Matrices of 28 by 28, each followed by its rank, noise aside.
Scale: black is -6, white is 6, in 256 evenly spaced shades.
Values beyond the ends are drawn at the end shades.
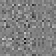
four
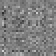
three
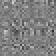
three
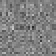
three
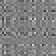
three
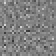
five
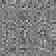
four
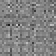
three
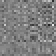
three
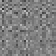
three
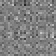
four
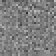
five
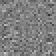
six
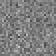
five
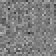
six
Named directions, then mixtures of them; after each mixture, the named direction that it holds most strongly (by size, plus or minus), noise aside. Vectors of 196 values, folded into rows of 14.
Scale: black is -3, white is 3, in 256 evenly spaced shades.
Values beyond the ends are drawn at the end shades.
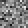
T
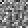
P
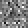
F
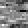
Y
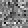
F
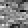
Y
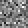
F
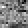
Y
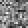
P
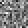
P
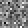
F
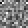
P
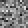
T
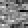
Y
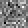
F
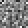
P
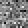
F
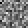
P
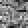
Y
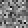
F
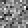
T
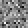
F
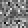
F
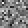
T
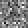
F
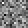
T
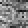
Y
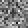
F
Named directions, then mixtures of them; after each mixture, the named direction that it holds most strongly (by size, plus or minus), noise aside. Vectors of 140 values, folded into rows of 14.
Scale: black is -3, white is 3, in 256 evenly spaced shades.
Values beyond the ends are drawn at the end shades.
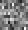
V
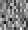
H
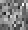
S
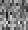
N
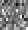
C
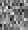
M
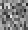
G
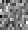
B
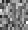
B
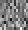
H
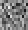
G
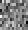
B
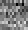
N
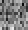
N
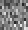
G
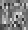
S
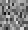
V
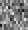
M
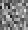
G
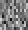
H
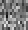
N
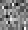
V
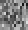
S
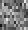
M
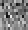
G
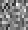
G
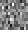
V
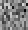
G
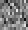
H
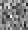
G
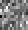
B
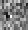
G
